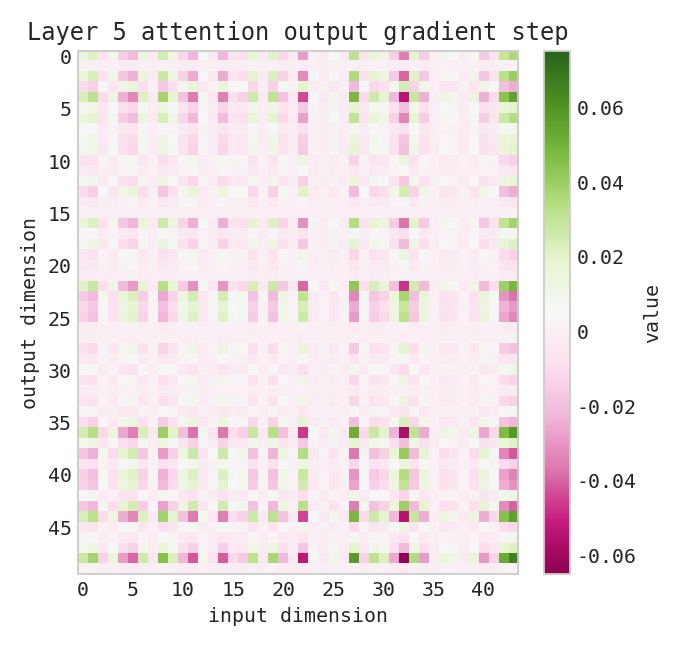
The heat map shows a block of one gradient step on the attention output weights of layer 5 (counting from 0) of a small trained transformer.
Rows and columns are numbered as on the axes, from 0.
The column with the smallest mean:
32
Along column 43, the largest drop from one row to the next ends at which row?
23
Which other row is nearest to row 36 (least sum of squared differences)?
44
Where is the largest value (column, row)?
43, 48
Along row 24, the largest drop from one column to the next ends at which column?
33
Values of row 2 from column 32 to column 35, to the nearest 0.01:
-0.04 0.02 -0.02 0
